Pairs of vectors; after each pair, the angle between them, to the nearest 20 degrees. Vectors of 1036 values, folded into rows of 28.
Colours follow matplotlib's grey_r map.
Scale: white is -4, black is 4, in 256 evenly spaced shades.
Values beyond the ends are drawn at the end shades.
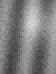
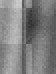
140 degrees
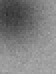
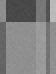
60 degrees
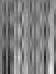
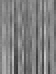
120 degrees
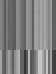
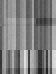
160 degrees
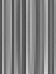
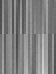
60 degrees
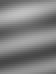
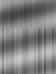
160 degrees
